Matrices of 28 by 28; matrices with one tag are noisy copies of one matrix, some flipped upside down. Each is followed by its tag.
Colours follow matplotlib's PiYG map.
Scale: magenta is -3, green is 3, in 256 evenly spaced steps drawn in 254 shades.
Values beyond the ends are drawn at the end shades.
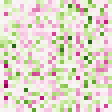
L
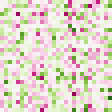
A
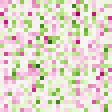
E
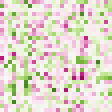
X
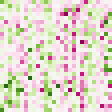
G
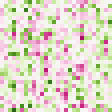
X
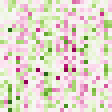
G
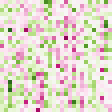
G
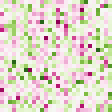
X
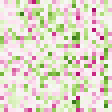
E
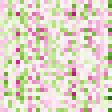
A
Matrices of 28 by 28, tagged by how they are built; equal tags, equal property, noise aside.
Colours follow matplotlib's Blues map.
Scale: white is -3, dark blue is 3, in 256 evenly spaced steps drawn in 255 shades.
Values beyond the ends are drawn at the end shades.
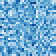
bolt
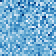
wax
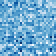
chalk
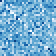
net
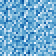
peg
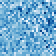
wax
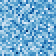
peg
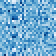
chalk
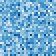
chalk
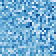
wax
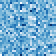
chalk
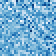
wax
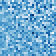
wax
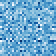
chalk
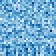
bolt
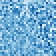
wax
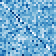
net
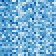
peg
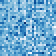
chalk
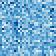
chalk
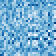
chalk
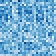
bolt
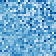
wax
